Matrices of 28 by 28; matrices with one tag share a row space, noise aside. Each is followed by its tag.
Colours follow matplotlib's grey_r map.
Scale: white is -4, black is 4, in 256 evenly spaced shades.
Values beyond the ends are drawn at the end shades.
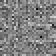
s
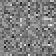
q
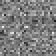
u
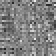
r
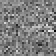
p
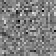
u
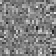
s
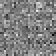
s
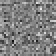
s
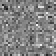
p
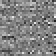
r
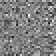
q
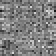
r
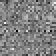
s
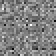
u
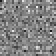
s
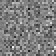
q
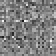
u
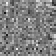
s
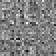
u
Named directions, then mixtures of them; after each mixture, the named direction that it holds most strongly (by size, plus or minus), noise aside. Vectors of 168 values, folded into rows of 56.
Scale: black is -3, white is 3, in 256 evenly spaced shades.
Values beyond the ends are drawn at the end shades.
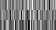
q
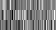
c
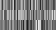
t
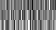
q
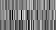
q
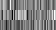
c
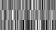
t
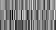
q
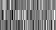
c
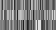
t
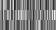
t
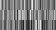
t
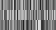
t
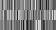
t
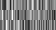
c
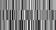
q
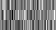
c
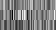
c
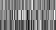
q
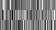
c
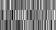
c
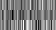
t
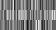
t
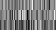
q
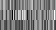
c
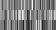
t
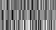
q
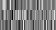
c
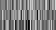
q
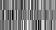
t
